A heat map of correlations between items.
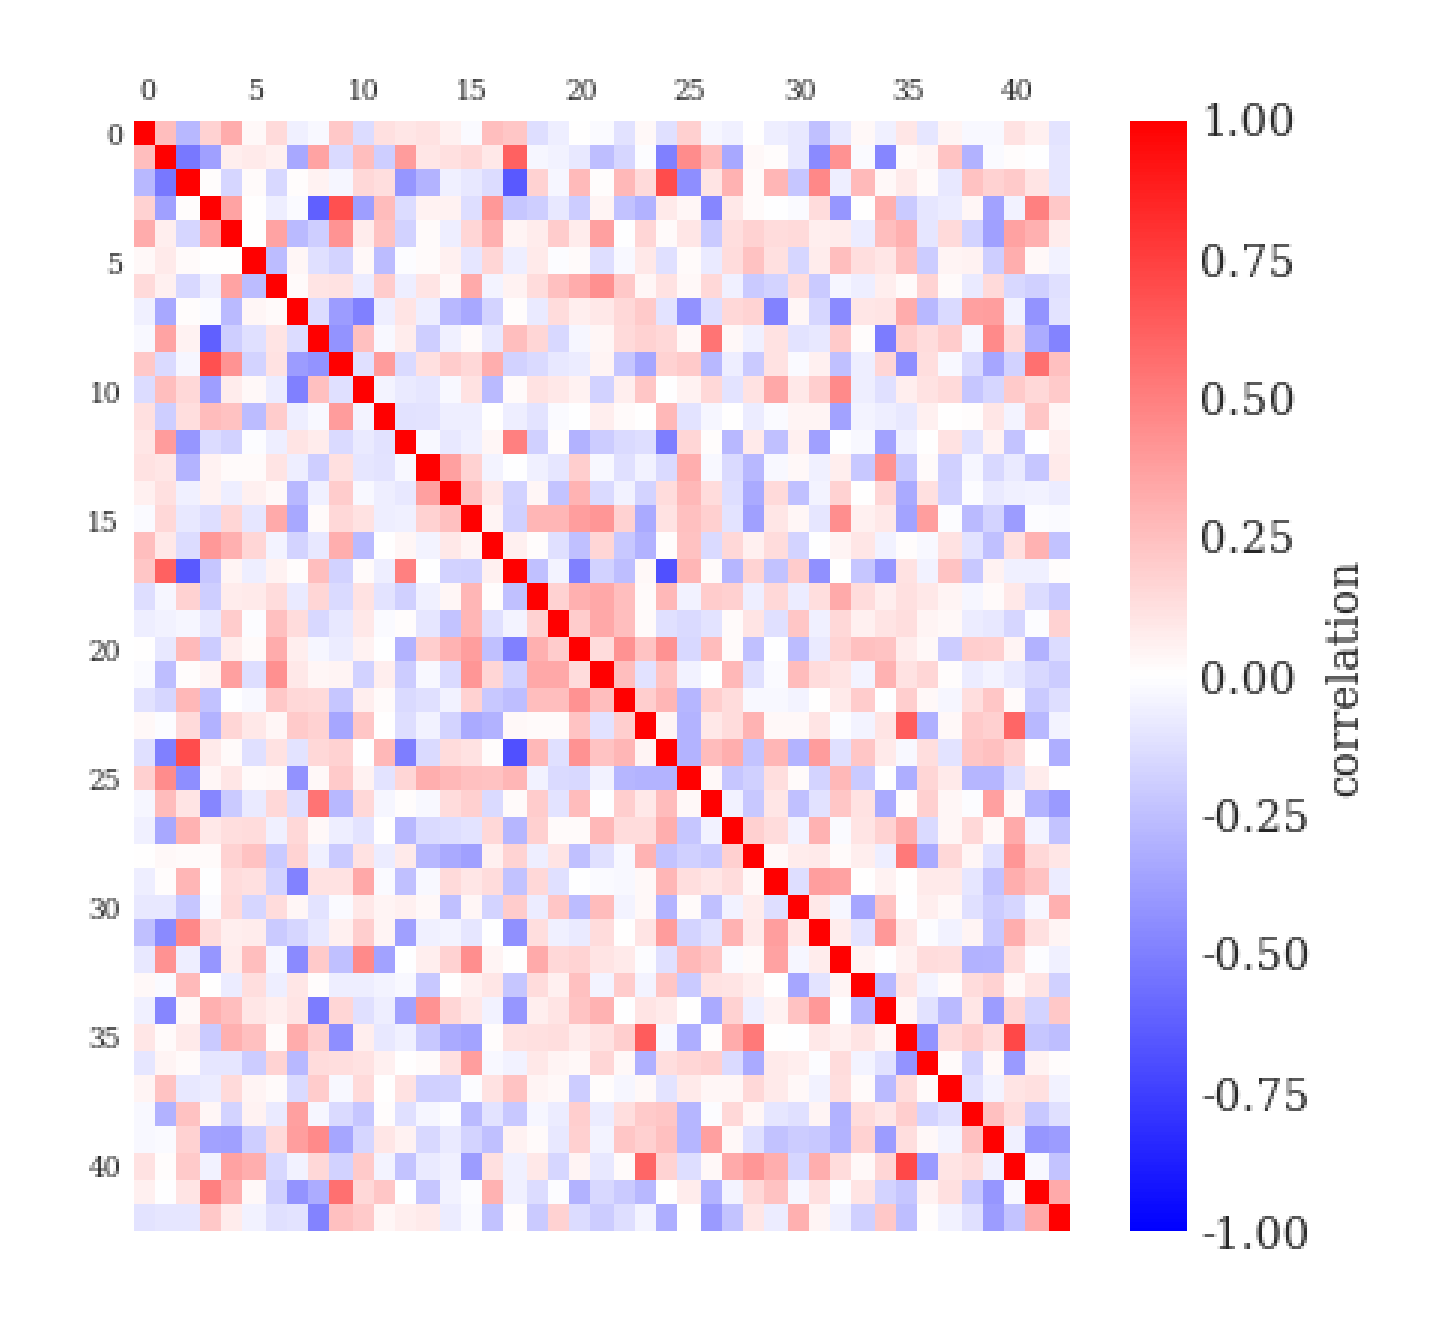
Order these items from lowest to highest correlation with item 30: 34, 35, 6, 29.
29, 35, 6, 34
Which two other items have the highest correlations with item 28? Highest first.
35, 40
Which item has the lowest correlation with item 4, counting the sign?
39
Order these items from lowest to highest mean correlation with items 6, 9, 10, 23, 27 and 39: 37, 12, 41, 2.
12, 41, 37, 2
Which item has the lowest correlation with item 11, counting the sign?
32
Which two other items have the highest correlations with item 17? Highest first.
1, 12
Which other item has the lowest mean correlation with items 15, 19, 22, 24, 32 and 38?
17
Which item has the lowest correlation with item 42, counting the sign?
8
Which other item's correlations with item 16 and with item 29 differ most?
10
